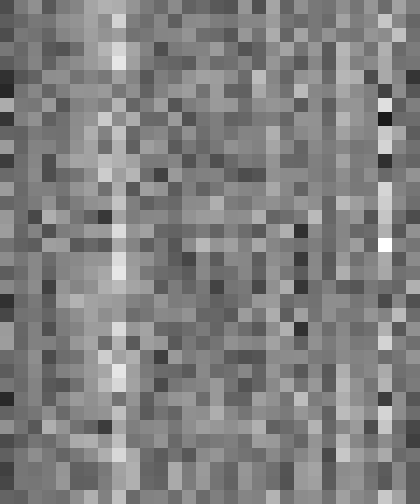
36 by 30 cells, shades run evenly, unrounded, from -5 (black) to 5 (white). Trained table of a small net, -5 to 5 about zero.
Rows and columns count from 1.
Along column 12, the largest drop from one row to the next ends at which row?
26
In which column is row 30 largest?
28
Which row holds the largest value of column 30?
21
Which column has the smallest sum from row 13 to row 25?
22
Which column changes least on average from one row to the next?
2
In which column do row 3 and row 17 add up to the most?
9
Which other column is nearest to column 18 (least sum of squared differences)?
5
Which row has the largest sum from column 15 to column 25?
6
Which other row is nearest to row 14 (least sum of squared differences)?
11
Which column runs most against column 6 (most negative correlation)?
15
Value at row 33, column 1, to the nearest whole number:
-1
